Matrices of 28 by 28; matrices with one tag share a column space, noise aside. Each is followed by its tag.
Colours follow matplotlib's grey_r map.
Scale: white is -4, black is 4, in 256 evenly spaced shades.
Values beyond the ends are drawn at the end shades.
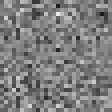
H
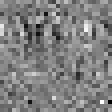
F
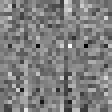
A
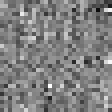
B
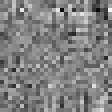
B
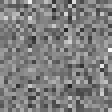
H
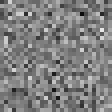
H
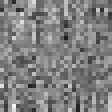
B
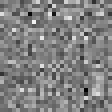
H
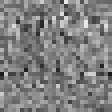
F
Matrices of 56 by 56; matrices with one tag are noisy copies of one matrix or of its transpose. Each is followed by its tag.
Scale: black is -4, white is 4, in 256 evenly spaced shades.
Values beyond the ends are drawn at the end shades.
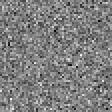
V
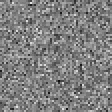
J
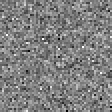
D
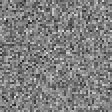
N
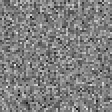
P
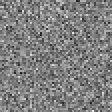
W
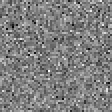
D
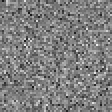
W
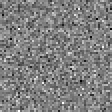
N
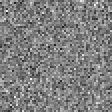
N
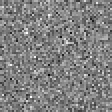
W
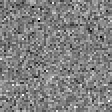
N
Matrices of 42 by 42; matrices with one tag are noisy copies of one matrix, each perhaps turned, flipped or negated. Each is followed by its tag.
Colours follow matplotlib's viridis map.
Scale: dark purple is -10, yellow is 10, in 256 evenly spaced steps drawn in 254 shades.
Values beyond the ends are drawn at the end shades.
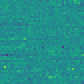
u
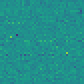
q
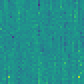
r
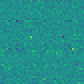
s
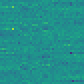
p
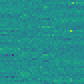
p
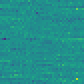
r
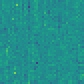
u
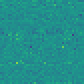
s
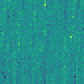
r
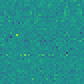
q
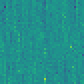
r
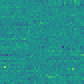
u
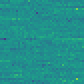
r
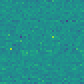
s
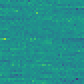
r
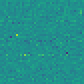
q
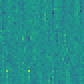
p
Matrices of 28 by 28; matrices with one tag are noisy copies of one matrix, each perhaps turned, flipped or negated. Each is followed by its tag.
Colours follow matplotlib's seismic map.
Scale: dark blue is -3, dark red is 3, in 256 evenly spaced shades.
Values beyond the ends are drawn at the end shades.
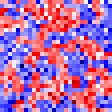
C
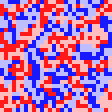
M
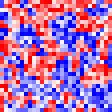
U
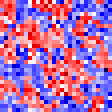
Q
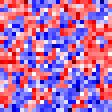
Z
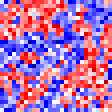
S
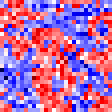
S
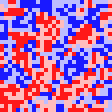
U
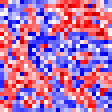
S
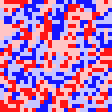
M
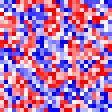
M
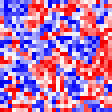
U
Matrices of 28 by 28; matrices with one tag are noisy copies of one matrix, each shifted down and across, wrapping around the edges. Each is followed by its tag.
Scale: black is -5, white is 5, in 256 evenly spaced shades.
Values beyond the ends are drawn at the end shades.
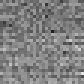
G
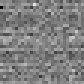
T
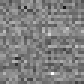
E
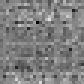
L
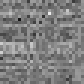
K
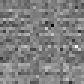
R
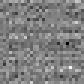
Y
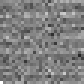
Y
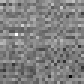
G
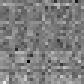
L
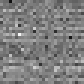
T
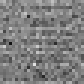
R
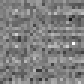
Y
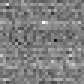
E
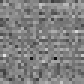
T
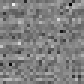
Y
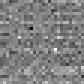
R
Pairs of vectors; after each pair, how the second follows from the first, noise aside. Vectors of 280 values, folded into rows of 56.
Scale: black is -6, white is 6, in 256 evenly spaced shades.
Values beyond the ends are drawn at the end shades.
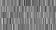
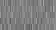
reversed, shrunk.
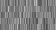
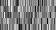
reversed, negated, scaled up.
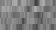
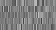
sign-scrambled.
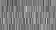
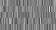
shuffled.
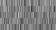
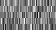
reversed, negated, scaled up.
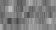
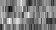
negated, scaled up.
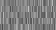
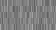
wrapped around, shrunk.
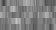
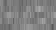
reversed, shrunk.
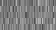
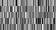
negated, scaled up.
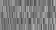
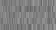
wrapped around, shrunk.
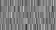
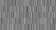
wrapped around, shrunk.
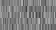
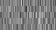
sign-scrambled.
